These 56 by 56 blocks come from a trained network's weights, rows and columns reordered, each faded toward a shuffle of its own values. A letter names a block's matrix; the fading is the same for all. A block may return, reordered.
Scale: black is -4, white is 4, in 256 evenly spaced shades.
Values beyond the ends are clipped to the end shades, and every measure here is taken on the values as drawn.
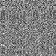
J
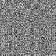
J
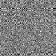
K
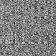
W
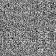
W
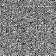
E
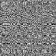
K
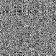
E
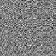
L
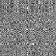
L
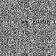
E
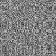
J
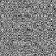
L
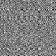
K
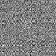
K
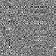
L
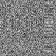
J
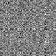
L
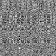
L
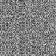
J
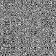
E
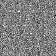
E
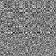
K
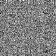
W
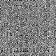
E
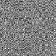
L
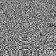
K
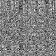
E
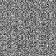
J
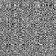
K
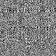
E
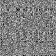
E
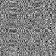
L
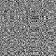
L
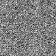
W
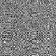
L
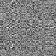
K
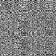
L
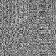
J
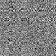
K
